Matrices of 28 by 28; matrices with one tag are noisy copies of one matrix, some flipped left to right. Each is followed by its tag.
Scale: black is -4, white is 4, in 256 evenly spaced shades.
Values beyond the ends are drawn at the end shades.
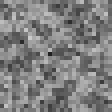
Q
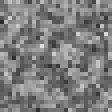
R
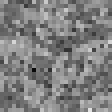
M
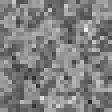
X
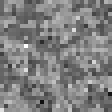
M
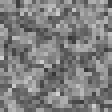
R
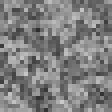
M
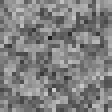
R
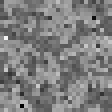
M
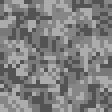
M
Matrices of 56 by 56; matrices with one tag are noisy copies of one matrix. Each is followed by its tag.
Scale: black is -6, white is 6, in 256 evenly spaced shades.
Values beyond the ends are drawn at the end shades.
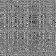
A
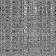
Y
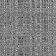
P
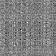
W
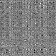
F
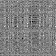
A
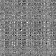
W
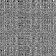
P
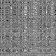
Y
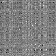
F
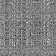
W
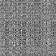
W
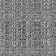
W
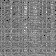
Y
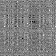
A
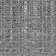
Y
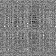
A
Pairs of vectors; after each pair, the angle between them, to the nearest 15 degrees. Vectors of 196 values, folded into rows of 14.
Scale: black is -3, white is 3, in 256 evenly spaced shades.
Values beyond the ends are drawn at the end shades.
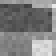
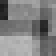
75 degrees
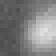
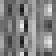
75 degrees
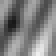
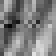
30 degrees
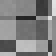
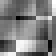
45 degrees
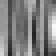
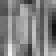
150 degrees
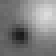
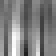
120 degrees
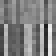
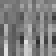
45 degrees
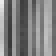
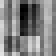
45 degrees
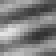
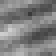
15 degrees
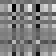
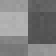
90 degrees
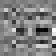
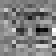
15 degrees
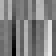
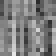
150 degrees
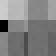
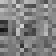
60 degrees
